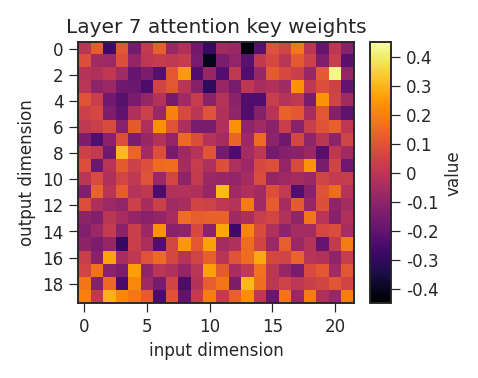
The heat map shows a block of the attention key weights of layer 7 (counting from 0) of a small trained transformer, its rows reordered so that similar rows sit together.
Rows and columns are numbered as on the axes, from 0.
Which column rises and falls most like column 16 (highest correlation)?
7
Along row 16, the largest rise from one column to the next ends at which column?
2
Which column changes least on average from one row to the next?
9
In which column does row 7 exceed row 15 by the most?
3
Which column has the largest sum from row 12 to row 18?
13
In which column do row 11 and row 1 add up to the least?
10
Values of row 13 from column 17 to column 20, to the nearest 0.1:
-0.1 0.2 0 -0.1
